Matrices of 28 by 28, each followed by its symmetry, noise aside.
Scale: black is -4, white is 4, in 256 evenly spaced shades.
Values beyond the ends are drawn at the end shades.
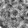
symmetric across the other diagonal.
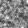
no symmetry.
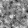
symmetric across the other diagonal.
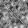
no symmetry.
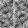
same after a half turn.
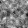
no symmetry.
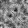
symmetric.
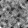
symmetric across the other diagonal.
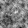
symmetric across the other diagonal.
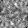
same after a half turn.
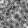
symmetric.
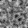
symmetric.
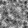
symmetric across the other diagonal.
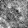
symmetric across the other diagonal.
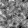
no symmetry.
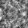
mirrored top to bottom.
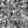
antisymmetric.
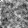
no symmetry.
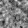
no symmetry.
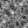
symmetric.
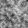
symmetric across the other diagonal.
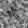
symmetric.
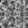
mirrored top to bottom.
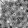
symmetric.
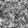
no symmetry.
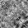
symmetric.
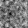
mirrored top to bottom.
